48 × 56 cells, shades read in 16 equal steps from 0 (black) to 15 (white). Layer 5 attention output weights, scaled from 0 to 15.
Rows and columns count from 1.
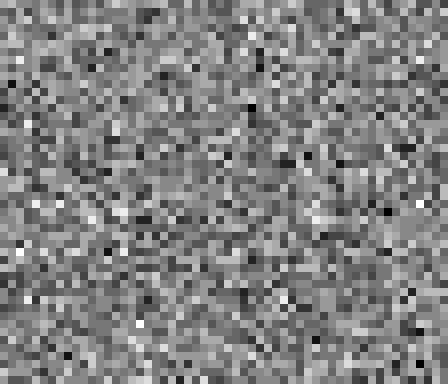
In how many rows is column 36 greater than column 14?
27
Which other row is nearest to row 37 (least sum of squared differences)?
16
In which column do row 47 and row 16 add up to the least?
6
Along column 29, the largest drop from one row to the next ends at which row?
26
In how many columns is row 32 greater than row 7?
28
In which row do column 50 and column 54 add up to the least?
14
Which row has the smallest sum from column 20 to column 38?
30
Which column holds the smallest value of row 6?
17
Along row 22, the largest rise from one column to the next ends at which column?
15
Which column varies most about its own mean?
18
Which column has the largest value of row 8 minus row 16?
3
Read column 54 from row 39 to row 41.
6 8 11
